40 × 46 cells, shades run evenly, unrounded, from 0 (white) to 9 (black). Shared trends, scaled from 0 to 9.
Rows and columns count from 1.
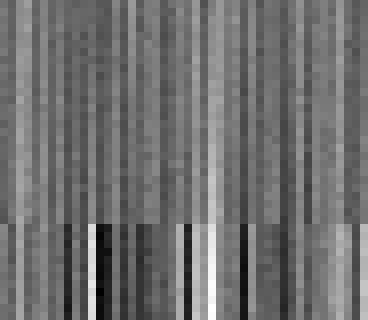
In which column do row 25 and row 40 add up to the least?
27
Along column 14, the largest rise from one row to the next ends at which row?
29
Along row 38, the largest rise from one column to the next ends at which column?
13
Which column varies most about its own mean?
12
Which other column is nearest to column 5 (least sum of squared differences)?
10
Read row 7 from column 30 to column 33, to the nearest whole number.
5 6 4 6
